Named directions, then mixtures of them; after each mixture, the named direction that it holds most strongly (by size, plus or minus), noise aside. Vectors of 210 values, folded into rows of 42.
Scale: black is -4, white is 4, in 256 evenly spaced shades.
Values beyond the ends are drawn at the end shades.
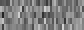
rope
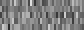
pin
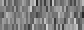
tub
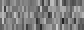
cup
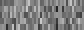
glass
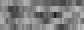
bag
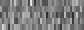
pin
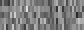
glass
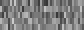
pin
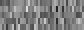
glass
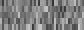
tub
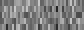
glass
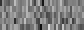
cup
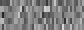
rope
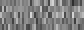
cup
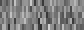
pin
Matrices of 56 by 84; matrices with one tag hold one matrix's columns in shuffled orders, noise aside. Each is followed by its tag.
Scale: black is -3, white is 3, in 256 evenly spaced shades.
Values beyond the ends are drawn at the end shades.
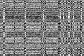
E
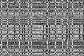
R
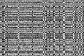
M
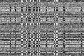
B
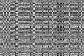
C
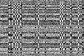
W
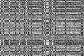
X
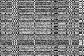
X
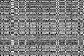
X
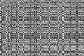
M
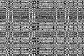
E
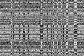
R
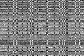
X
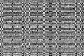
C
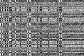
B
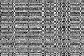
C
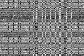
E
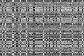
B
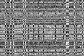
R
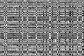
M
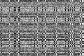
B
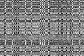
X
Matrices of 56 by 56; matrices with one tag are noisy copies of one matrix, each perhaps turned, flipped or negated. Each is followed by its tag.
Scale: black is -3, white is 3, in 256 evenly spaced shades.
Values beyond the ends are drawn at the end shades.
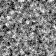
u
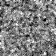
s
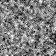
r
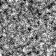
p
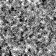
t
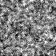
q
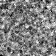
p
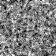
s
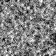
r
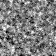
u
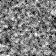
t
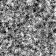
q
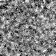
p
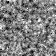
q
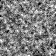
r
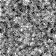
q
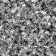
u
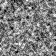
r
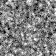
q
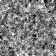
t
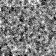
t
